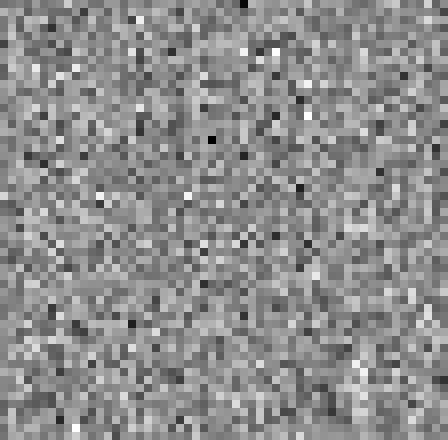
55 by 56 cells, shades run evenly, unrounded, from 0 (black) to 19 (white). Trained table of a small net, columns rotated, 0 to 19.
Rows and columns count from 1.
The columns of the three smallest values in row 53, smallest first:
8, 23, 11
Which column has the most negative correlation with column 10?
15
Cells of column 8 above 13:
10
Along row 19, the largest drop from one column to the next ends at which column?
55
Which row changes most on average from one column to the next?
7
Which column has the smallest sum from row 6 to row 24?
18
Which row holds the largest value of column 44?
29
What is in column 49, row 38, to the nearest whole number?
13
